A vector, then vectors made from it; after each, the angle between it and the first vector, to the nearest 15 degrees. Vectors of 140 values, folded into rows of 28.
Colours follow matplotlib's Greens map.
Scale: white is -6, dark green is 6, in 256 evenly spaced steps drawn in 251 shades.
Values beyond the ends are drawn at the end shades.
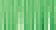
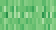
105 degrees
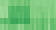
75 degrees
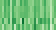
105 degrees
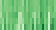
30 degrees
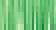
30 degrees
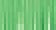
15 degrees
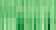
150 degrees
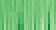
165 degrees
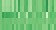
90 degrees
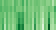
165 degrees
